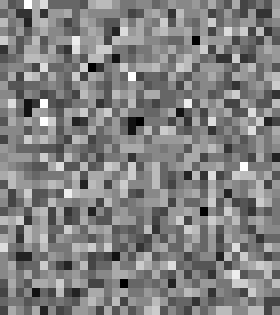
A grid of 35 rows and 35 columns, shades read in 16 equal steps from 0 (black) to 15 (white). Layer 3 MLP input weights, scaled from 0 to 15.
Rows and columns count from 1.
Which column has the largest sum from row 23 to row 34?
6
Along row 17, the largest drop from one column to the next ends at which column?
29
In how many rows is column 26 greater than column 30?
14
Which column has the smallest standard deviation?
19
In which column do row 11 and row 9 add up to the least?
3
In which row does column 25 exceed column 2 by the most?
22
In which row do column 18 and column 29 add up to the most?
4
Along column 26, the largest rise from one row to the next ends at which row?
25
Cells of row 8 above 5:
29
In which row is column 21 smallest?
24
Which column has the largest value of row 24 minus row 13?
23
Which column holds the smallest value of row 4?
15
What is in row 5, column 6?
5
